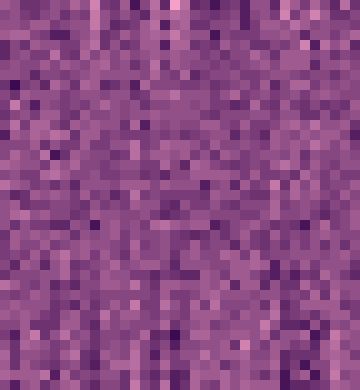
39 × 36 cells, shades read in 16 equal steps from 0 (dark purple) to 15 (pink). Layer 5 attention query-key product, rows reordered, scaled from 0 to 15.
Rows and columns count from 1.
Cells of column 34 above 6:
22
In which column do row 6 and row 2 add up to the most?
29
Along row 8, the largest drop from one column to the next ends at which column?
20
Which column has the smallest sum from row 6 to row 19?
24
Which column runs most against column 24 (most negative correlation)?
2
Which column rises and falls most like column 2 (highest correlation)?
5
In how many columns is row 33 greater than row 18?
13
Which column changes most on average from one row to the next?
31
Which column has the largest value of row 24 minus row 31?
6
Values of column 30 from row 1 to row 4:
8 5 10 7
